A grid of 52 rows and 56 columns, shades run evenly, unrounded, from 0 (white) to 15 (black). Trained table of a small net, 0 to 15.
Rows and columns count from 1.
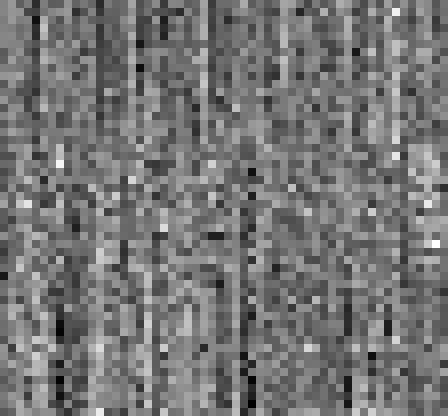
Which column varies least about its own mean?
33
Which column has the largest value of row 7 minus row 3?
45
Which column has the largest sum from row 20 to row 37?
51
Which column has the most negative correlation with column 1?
22
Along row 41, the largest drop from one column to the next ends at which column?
19
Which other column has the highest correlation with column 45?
13
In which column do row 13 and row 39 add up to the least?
50
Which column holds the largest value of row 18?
5
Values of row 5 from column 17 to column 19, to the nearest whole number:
5 11 10
